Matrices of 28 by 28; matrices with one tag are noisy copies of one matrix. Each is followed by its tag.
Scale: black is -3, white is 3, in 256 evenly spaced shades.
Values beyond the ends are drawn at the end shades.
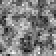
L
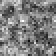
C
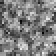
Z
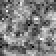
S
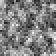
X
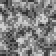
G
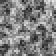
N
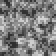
G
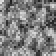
X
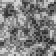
C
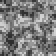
G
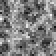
N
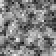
X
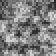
S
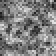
S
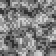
G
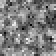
X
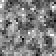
X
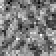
X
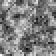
L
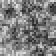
C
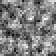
Z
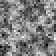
N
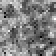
C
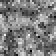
G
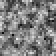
X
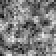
S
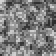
X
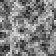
N
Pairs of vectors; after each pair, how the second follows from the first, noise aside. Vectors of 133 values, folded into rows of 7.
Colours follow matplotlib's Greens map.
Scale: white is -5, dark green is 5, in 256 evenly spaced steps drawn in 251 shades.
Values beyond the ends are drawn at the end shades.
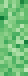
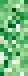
wrapped around, negated, scaled up.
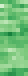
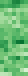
reversed.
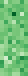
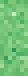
negated, shrunk.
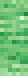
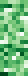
wrapped around, negated, scaled up.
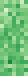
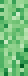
reversed, negated.
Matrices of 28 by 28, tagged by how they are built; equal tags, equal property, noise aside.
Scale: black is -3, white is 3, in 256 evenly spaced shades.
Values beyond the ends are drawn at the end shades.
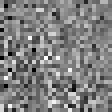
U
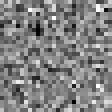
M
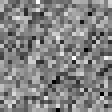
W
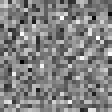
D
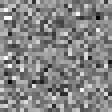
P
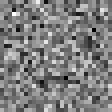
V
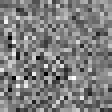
U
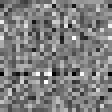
M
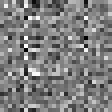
M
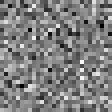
V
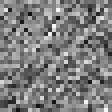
W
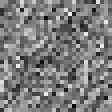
W
